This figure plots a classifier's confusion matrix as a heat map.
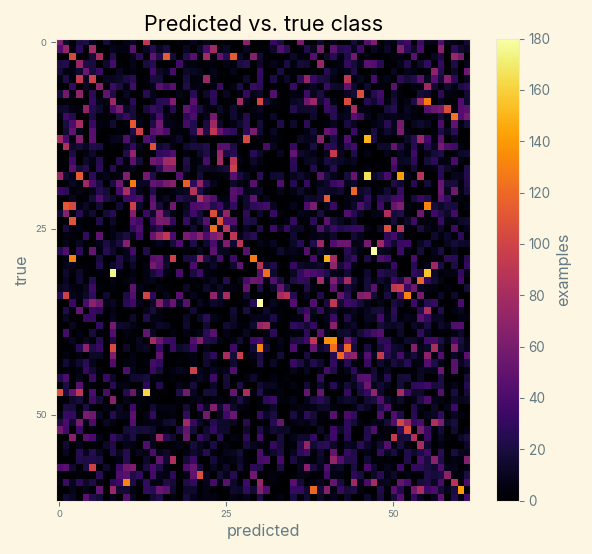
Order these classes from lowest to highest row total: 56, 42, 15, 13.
15, 56, 13, 42
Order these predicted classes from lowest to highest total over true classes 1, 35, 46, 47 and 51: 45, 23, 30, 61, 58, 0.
58, 61, 45, 23, 0, 30
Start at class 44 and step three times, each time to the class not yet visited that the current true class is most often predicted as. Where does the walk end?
59
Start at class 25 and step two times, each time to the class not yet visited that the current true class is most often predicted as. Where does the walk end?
49
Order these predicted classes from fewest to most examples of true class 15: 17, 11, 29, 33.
33, 29, 17, 11
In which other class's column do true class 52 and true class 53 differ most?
50
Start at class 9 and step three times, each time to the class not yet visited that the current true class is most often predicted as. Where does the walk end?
40
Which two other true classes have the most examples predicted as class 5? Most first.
57, 1
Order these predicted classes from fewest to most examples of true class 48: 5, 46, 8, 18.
18, 46, 5, 8
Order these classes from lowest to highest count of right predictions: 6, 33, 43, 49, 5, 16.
43, 49, 33, 6, 16, 5
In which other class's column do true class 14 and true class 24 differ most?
2
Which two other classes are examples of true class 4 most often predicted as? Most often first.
56, 61
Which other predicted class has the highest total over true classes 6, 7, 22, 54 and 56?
55
